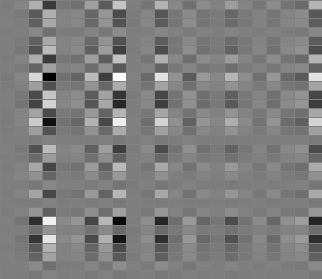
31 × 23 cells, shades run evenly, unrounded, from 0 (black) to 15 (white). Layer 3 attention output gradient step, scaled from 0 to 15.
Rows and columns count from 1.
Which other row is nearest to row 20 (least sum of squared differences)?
24
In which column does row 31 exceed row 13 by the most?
4
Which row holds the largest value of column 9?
9
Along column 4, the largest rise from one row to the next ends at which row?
25
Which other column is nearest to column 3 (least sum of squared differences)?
12
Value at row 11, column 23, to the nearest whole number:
4
